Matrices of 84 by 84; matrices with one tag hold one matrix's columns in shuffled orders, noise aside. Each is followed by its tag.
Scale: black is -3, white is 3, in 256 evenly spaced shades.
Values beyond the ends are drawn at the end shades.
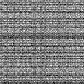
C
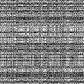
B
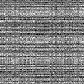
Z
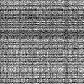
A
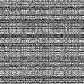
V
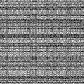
V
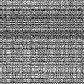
A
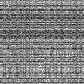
A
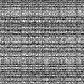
Z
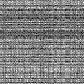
A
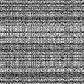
B
